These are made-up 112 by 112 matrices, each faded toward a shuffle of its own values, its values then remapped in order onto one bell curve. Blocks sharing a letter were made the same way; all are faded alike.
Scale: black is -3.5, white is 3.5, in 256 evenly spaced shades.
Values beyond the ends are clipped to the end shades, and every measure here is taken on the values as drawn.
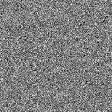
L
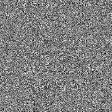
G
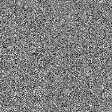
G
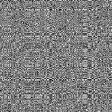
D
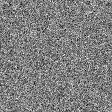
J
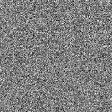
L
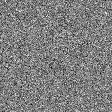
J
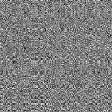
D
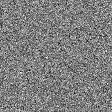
J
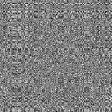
D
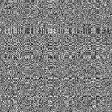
D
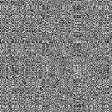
D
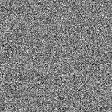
L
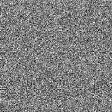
L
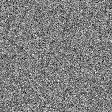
J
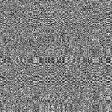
D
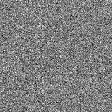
L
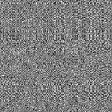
D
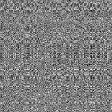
D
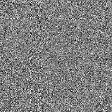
G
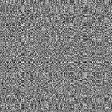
D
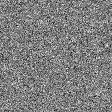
J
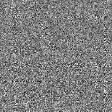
G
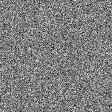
J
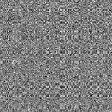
D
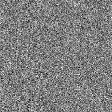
L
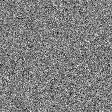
J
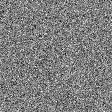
J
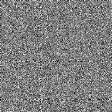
G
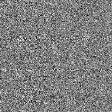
G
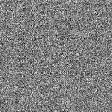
L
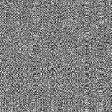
D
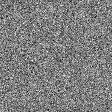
J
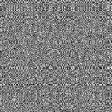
D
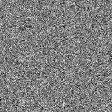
L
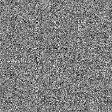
G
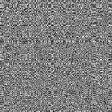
D
